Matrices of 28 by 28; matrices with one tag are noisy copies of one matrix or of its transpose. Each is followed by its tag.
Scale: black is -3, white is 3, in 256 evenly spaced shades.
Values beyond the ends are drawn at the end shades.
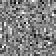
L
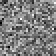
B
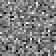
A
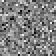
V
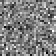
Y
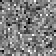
Y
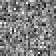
L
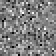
L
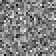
B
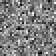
B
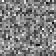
V
